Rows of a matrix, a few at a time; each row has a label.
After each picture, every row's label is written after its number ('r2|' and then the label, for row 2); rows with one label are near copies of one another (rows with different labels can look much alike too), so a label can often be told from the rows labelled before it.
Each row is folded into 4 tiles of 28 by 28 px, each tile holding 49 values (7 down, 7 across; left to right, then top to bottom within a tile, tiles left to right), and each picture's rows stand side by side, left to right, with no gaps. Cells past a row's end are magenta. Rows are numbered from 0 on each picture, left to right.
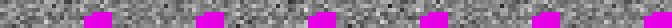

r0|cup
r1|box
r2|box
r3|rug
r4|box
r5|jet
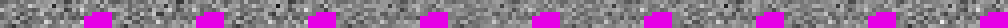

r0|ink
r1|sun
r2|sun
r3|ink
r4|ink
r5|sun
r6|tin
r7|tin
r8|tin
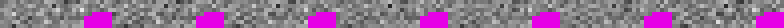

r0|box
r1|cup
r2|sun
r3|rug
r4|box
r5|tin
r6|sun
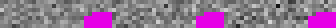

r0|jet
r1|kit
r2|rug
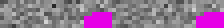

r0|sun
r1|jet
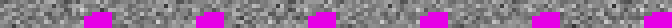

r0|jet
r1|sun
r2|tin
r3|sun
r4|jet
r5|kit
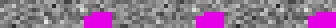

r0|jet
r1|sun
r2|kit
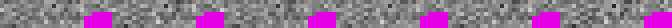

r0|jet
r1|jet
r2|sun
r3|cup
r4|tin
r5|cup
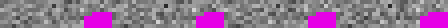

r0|box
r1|sun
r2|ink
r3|kit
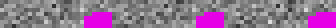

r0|kit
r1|sun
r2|tin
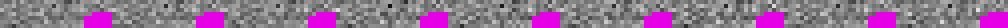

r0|jet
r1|ink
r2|ink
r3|ink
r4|rug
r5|jet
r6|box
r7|box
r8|box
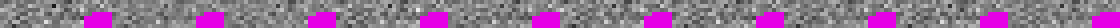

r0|ink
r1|box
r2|sun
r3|ink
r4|tin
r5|jet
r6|cup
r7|box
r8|kit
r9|tin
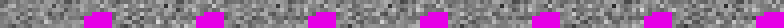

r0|cup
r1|tin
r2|box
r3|box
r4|box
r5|box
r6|ink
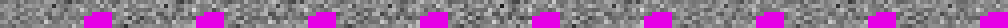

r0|sun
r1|box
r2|jet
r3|kit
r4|kit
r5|box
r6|ink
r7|ink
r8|kit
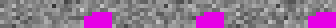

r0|box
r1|jet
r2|kit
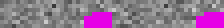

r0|sun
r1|ink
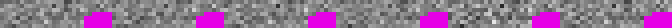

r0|sun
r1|box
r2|box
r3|ink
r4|kit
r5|tin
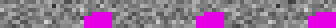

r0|ink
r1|tin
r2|ink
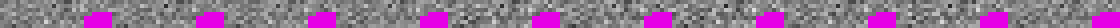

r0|tin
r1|cup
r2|sun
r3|box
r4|box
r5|jet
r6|kit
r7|sun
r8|box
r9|rug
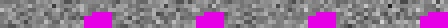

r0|ink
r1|sun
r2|ink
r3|rug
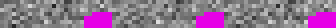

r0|rug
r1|cup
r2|kit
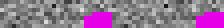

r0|jet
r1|rug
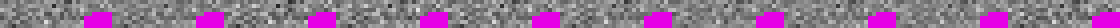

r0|ink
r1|rug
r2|cup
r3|box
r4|sun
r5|cup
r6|jet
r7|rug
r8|sun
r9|jet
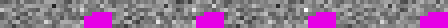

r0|ink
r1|box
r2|box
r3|tin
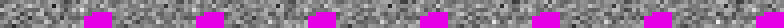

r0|kit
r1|rug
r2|kit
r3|cup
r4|tin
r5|tin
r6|jet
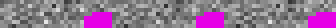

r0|sun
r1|kit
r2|tin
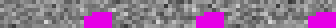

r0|rug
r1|jet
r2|cup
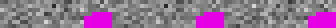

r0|ink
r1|tin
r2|cup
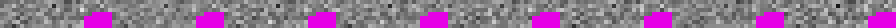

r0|box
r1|ink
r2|kit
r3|jet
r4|box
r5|box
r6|cup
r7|kit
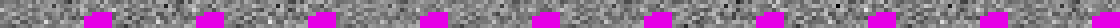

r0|ink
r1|jet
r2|tin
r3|tin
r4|sun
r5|sun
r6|cup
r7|rug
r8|rug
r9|ink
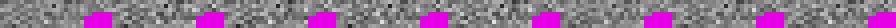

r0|sun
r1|jet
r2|cup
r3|rug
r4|sun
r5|ink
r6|sun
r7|cup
